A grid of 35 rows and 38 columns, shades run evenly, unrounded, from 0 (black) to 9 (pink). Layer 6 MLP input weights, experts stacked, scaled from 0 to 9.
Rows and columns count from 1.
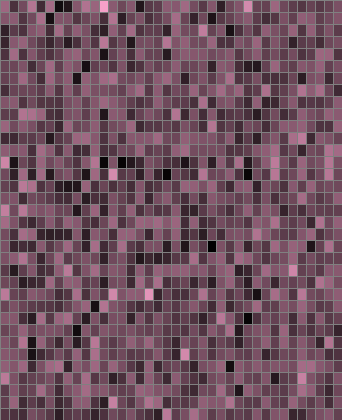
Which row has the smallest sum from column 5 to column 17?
16
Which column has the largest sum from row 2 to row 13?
20
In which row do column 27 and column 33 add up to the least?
28
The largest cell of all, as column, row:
12, 1
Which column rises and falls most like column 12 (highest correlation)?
19
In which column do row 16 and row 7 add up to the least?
9
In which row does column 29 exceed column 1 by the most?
4
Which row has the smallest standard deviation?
17
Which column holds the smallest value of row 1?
7
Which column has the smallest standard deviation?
32
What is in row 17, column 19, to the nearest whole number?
5
